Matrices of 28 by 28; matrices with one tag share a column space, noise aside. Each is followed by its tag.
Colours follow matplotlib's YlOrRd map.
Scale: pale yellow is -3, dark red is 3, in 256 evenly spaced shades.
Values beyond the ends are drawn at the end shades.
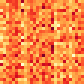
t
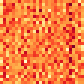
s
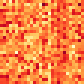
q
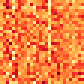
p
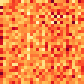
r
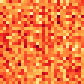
r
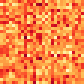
q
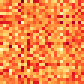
r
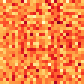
r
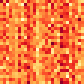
s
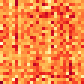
p
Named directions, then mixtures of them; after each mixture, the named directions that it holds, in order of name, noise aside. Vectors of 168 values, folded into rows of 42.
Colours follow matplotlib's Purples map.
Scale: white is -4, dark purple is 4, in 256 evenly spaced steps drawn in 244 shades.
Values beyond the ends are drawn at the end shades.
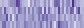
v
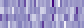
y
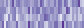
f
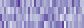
f, v, y.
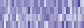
f.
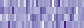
y.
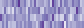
f, v, y.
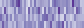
f, v, y.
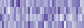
f, v, y.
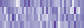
v.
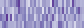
v, y.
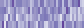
f.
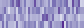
f, v, y.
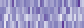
f.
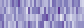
f, v, y.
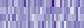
f, v, y.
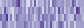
v, y.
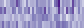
f, v, y.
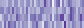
f, y.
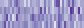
f, v, y.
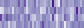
y.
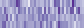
v.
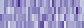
f, v, y.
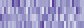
f, v, y.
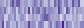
f, v.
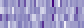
y.
